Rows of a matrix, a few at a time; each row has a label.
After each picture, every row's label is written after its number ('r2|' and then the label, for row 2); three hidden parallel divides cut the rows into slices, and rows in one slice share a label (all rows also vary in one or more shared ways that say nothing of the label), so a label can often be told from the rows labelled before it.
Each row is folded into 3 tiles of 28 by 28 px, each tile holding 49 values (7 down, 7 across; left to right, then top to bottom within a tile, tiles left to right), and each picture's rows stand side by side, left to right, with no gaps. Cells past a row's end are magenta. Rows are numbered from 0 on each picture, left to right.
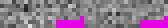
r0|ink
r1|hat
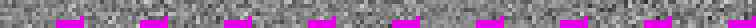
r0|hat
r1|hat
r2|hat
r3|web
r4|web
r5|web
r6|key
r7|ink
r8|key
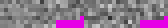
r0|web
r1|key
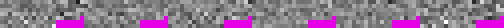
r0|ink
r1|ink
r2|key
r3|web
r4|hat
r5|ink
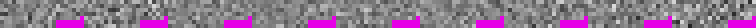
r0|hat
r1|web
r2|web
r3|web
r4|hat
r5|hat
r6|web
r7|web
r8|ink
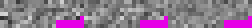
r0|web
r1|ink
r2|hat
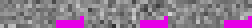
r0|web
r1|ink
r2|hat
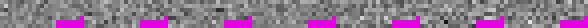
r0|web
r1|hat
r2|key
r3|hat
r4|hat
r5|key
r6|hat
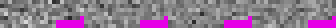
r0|ink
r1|hat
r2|hat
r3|key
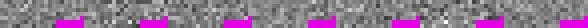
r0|web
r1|web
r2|ink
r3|hat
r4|web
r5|hat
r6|web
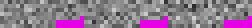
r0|hat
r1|key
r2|ink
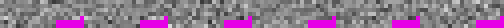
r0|ink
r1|web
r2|web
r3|hat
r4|key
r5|key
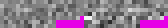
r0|hat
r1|ink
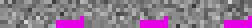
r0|ink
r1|hat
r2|ink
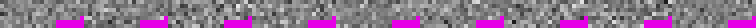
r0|web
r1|hat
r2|key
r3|hat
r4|web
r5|key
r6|key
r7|hat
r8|hat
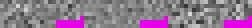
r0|web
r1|web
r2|web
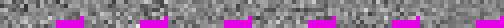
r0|ink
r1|ink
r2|hat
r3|web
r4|ink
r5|web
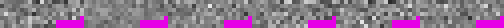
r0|hat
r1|hat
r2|hat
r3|web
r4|ink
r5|key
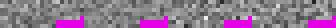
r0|key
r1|web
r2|ink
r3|key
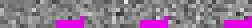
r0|ink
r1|ink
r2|key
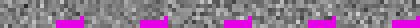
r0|ink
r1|ink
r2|hat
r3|key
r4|hat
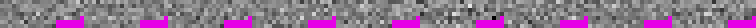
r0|key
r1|ink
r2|web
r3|hat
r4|key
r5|key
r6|key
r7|key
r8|key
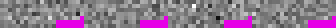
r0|ink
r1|hat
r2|key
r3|web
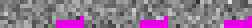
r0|key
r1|ink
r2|ink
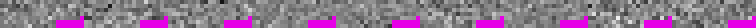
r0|hat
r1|hat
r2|ink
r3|web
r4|key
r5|ink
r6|web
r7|ink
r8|hat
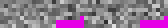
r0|ink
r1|ink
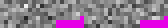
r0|web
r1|web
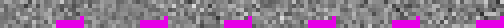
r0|ink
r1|hat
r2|key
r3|hat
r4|ink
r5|hat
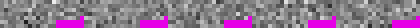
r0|key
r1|hat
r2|ink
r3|hat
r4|key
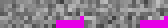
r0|web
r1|hat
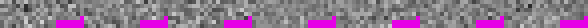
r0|ink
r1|key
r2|key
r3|hat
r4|web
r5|ink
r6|hat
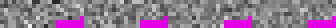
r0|ink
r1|key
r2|hat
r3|ink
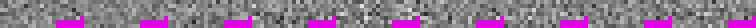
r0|ink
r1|hat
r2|web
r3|key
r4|key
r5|ink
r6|ink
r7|ink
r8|key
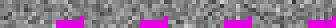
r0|web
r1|web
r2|key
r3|key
